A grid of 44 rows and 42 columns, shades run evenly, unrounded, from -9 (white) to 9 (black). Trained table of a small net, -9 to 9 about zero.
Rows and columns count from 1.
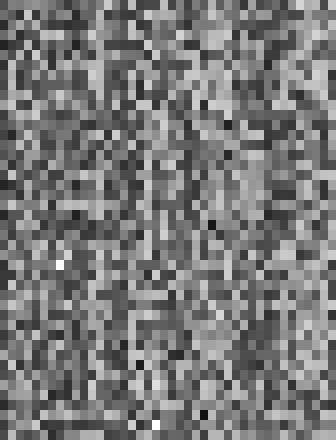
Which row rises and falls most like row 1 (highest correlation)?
3
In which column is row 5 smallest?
19
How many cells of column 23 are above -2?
31
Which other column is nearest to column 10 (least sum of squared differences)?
1
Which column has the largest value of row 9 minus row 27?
8
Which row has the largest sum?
13
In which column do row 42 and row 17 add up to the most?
26
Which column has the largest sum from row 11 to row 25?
24
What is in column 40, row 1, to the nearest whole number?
-4
